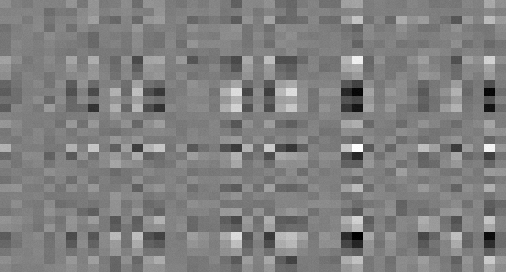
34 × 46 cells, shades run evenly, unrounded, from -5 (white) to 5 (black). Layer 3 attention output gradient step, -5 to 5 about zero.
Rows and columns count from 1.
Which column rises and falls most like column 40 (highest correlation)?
39
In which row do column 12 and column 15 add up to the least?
19
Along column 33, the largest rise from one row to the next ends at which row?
20
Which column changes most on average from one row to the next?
33
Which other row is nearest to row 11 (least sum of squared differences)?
13
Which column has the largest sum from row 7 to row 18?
45
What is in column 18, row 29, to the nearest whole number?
1
